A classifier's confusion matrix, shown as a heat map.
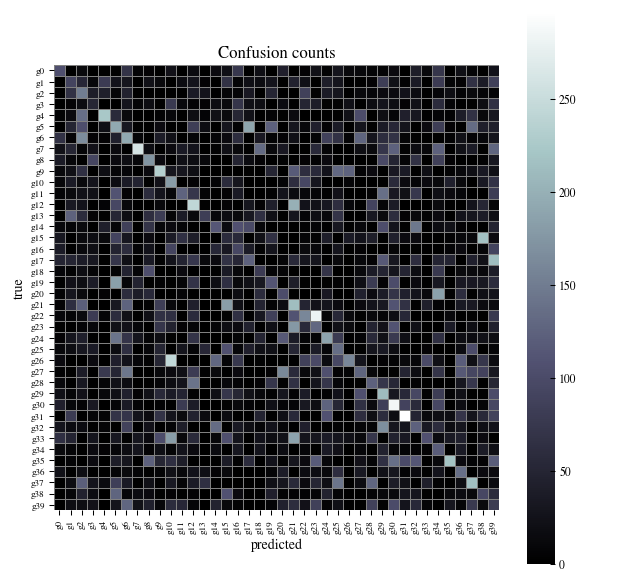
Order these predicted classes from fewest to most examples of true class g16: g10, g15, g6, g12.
g12, g15, g6, g10
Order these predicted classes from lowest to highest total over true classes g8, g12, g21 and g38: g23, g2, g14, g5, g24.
g14, g23, g24, g2, g5
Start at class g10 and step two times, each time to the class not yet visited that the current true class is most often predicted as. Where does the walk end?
g23
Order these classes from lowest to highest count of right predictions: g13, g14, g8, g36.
g13, g14, g36, g8
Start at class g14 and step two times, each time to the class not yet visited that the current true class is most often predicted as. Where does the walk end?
g29
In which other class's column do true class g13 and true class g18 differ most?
g1
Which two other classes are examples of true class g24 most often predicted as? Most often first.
g5, g20
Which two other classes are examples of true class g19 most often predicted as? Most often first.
g5, g30
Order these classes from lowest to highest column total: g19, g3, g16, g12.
g3, g19, g16, g12
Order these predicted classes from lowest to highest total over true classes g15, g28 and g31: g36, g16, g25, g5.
g25, g16, g36, g5
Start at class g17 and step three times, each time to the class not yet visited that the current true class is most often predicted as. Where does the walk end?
g2
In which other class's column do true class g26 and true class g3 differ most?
g10
